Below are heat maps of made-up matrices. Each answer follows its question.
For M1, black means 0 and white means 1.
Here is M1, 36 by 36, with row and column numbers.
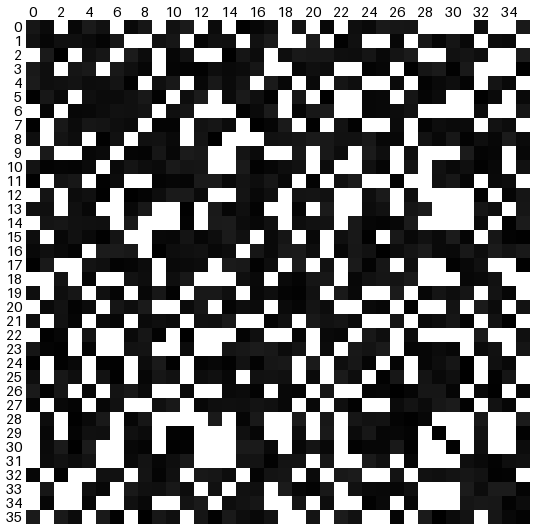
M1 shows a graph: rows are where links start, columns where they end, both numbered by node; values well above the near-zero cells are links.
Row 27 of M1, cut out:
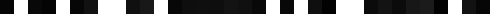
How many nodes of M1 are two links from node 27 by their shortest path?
6
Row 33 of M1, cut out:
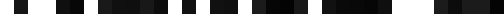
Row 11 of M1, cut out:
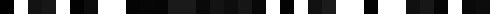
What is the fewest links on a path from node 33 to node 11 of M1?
2
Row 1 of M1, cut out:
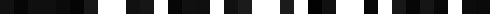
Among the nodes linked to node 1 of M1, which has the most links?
node 18
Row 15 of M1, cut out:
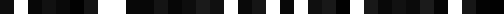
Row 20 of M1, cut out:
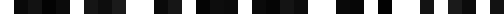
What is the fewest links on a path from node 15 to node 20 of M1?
4
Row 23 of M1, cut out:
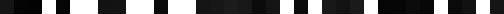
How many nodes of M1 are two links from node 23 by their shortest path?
10
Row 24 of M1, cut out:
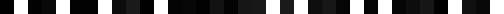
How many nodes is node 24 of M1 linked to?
10
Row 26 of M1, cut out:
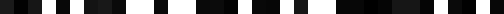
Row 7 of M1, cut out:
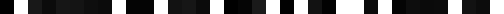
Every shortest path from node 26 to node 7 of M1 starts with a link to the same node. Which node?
node 3
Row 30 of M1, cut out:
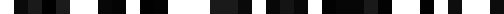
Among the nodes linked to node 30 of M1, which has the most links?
node 22
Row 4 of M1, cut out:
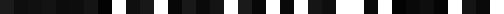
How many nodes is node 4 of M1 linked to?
10
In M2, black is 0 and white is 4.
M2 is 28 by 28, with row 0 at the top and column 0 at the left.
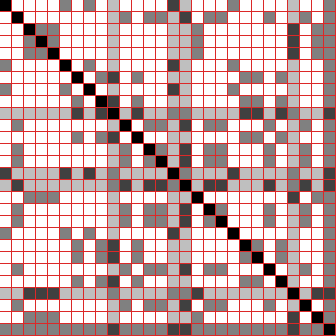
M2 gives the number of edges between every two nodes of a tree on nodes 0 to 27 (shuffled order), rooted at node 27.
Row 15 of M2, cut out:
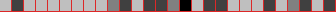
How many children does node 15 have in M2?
8
